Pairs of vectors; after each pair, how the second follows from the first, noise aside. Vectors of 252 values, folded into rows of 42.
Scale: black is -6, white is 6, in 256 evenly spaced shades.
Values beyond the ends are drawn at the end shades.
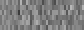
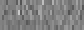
negated, partly zeroed.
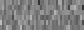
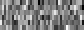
scaled up.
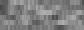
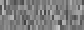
sign-scrambled.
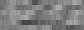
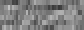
reversed.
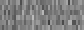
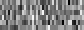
scaled up.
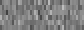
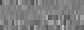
partly zeroed.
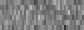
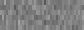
wrapped around, shrunk.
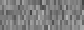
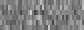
sign-scrambled.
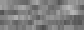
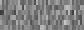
sign-scrambled.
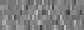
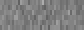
reversed, negated, shrunk.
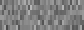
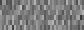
reversed.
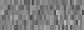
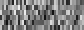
reversed, scaled up.
